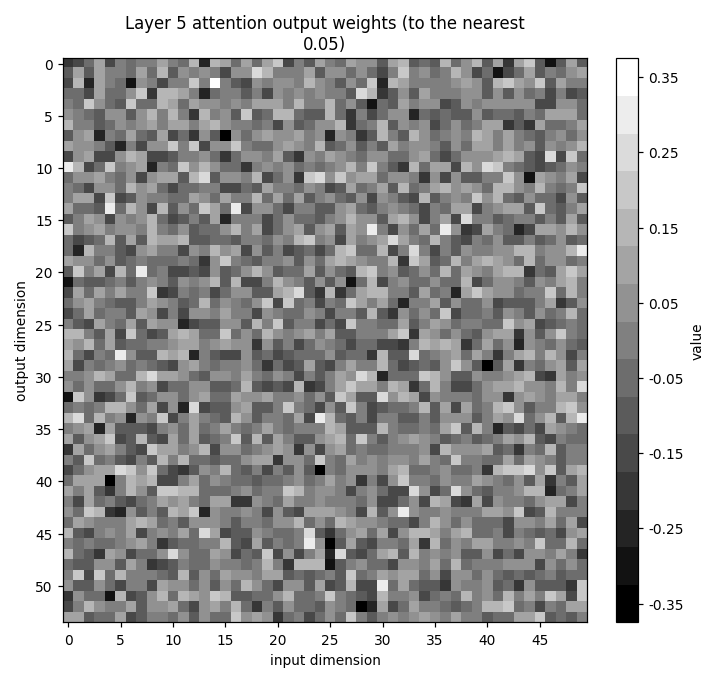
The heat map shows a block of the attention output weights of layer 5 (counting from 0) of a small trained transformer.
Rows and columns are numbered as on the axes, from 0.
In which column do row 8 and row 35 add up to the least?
5
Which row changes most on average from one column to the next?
0
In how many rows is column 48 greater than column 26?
26
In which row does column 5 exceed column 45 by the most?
28
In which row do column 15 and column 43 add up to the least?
7
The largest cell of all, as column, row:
14, 2
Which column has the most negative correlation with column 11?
48
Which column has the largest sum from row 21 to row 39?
42
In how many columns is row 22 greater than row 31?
23
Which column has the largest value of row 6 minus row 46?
25
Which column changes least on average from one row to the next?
47
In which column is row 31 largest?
49
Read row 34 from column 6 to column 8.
-0.25 0.05 0
